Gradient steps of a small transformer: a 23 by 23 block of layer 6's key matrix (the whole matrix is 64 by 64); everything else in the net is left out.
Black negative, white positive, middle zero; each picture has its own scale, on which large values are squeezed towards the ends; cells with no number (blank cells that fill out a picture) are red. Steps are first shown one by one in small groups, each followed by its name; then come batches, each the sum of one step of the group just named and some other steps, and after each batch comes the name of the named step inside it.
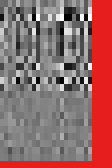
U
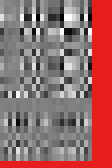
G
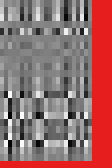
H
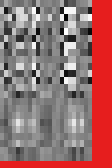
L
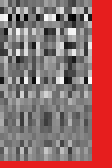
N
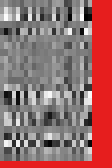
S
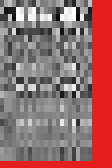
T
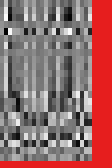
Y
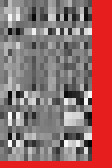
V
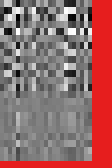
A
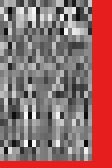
T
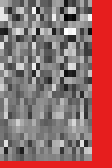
L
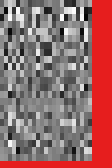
T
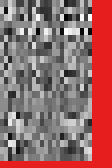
L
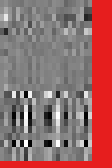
S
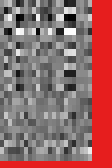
A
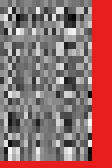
N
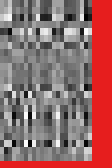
S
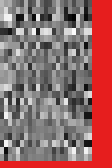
V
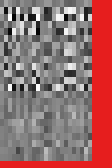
L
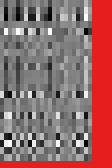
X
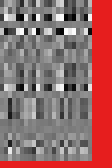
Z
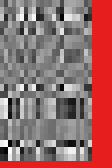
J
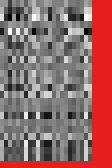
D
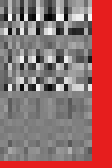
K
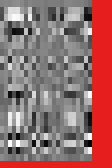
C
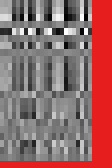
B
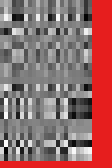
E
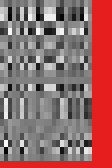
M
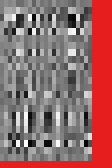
C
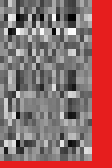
M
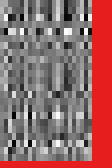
B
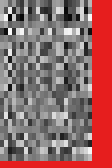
B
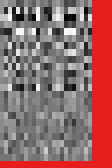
B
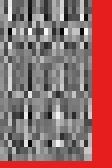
B
